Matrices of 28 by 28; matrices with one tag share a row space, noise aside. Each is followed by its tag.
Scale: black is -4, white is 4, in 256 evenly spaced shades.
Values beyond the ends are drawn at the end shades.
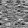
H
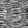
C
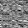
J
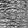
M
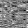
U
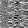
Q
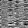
Q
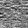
C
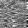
U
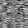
H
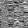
Q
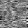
U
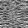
J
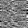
U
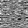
J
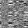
Q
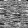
C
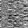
Q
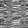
C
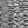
Q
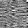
U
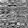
M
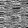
C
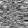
J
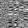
Q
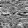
J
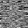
J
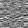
J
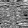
J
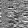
Q
